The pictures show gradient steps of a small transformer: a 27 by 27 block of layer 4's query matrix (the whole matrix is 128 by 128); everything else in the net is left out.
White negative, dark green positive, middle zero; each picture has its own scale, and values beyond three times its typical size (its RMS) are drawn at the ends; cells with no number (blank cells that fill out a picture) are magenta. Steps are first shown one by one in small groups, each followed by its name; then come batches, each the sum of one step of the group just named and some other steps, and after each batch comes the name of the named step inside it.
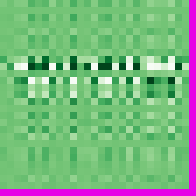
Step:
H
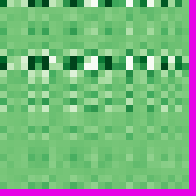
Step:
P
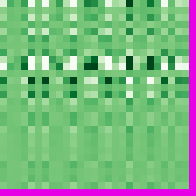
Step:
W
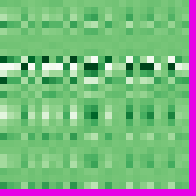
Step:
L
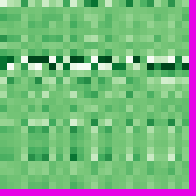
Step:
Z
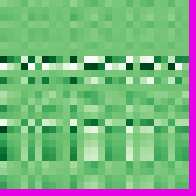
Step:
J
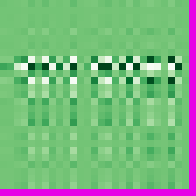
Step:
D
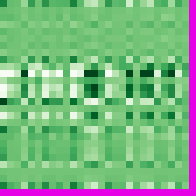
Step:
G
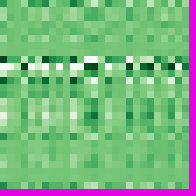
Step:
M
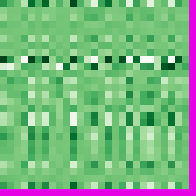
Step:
M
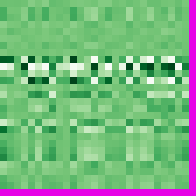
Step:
J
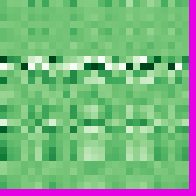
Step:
J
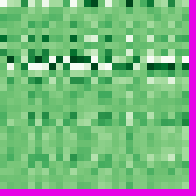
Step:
Z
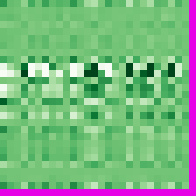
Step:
G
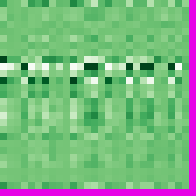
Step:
M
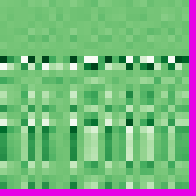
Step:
J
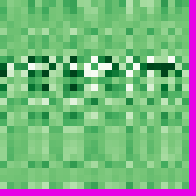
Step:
Z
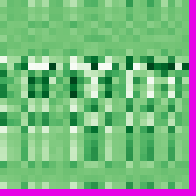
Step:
W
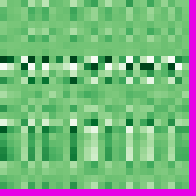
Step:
J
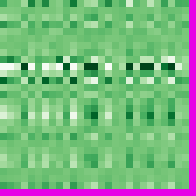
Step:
L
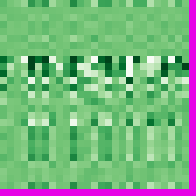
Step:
Z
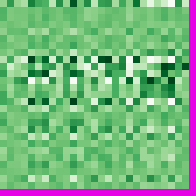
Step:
H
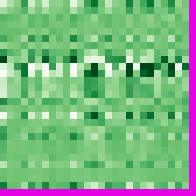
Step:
G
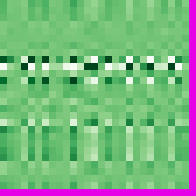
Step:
J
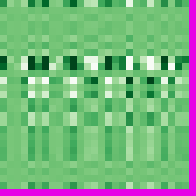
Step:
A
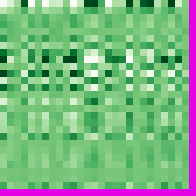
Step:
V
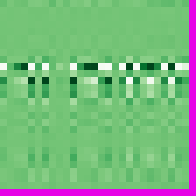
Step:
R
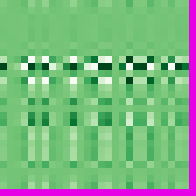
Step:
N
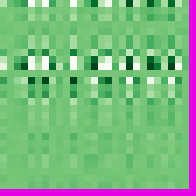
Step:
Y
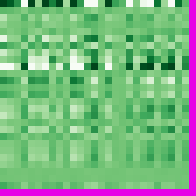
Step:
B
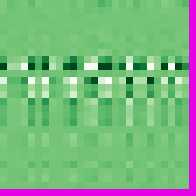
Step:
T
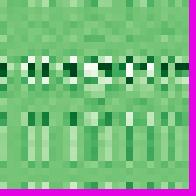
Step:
N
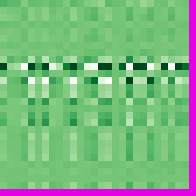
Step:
N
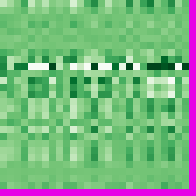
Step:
V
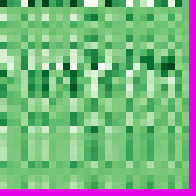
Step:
B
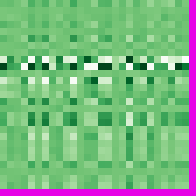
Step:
N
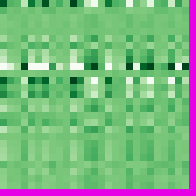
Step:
B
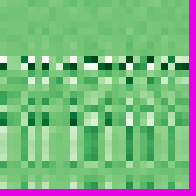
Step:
N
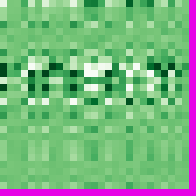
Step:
V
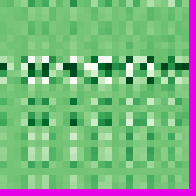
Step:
N
